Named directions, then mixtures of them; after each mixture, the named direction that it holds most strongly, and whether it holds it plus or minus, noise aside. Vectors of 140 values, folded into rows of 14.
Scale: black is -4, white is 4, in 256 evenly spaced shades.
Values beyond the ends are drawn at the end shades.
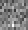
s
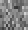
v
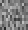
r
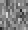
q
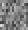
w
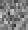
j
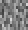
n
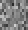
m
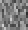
n, plus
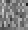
n, minus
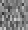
r, minus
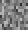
n, minus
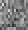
s, minus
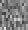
r, minus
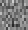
s, minus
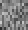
r, plus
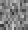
w, minus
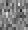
q, plus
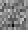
s, minus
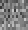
s, plus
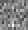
s, plus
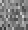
r, plus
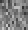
v, minus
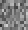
m, minus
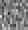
n, plus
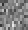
w, minus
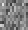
w, plus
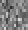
r, minus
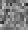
w, plus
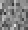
m, plus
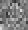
q, minus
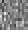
n, plus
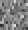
w, minus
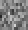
j, minus
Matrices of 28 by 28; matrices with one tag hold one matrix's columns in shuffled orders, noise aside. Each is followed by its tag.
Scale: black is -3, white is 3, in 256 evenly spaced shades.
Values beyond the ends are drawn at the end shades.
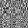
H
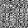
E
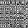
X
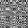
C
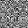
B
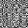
E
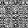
X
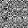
B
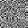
B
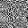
B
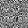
B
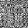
E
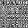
X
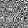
B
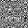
B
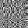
H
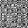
E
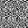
B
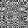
C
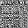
X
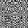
C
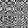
C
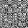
E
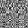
H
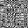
E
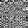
C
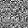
B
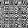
X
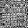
E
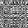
X
